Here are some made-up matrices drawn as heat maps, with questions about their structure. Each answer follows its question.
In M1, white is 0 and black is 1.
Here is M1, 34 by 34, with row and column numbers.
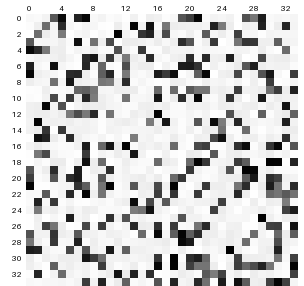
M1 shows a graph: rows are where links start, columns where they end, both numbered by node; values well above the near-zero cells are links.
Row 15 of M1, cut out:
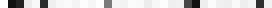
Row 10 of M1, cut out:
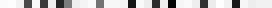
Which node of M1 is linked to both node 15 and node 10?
node 5
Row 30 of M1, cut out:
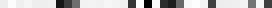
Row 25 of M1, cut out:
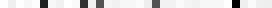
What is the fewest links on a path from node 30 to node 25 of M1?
3
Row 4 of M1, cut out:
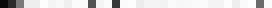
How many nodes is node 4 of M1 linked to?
6
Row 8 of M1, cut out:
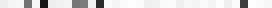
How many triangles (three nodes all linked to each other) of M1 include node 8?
5
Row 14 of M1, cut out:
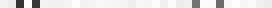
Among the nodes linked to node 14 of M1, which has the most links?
node 27
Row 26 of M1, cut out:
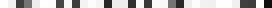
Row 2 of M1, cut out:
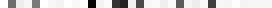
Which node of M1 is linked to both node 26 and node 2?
node 22
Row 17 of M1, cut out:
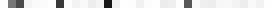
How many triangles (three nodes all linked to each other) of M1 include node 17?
4
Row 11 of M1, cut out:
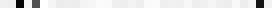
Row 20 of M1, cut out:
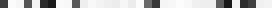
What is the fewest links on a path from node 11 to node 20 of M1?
3
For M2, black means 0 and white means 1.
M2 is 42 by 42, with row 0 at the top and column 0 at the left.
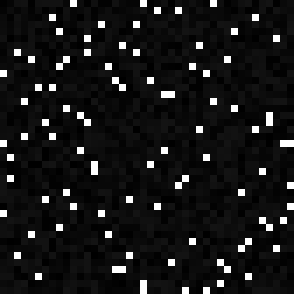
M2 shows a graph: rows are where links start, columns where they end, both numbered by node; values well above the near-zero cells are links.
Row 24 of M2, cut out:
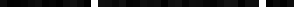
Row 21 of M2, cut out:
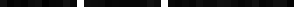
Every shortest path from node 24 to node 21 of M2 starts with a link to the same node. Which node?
node 13
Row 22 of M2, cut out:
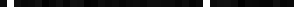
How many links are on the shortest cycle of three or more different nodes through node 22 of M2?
6
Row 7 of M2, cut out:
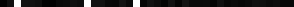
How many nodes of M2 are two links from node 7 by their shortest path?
4
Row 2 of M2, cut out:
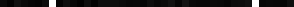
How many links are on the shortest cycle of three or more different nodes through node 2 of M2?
8
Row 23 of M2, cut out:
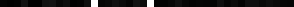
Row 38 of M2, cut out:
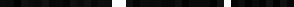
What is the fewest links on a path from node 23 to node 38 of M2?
4
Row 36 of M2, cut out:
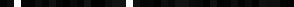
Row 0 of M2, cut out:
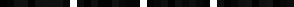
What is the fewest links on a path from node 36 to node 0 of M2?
7
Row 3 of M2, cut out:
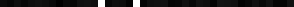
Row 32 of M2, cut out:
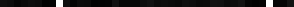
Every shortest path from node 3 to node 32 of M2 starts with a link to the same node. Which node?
node 19
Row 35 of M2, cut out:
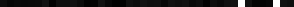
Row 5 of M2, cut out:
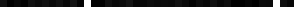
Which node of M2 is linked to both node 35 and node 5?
node 39
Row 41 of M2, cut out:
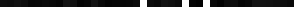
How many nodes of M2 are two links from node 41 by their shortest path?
5
